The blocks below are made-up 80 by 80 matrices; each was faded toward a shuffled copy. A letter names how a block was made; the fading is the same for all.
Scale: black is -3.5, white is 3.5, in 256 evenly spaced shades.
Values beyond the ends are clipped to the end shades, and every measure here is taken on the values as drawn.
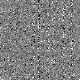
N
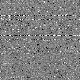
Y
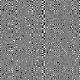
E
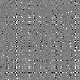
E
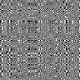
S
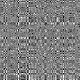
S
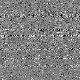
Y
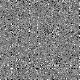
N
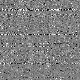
Y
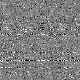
Y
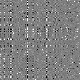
E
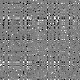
E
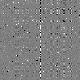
E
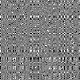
S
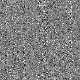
N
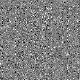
N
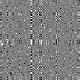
E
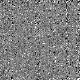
N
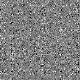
N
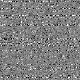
Y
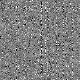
N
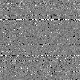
Y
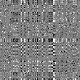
S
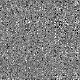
N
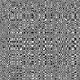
S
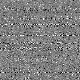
Y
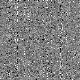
N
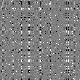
E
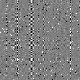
E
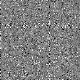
N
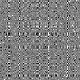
S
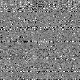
Y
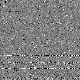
Y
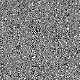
N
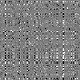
S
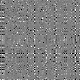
E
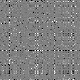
E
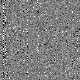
N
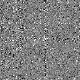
N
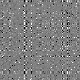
E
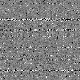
Y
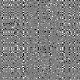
S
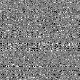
Y
